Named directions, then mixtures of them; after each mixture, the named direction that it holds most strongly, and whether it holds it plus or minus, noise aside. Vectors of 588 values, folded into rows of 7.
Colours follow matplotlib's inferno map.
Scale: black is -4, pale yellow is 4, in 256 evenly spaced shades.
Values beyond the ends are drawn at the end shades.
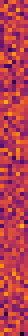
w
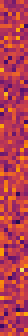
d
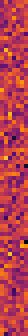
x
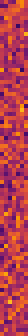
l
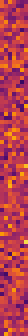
x, minus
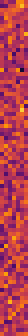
l, plus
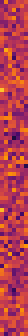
x, plus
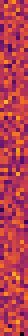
w, plus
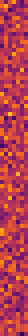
l, minus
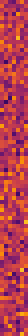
d, plus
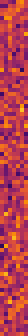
l, plus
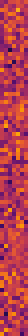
w, plus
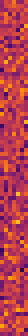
d, minus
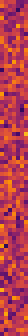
l, minus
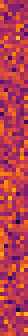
d, plus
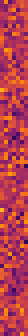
x, plus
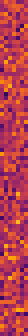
d, minus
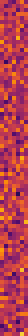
d, plus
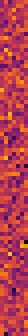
x, plus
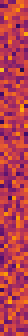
l, plus
